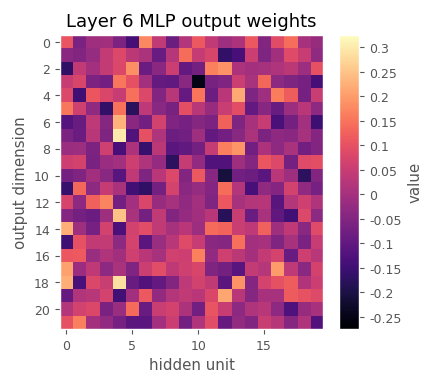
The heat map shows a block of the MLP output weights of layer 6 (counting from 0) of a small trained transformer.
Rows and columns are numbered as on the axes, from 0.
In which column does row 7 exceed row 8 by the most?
4
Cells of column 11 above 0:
10
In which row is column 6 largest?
0
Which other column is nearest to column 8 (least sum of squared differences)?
2
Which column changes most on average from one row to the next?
12
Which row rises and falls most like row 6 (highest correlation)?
7
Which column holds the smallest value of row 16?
17
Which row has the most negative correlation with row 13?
19
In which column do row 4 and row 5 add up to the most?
13
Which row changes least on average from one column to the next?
16
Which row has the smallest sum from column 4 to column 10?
8
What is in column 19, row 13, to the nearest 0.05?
-0.05
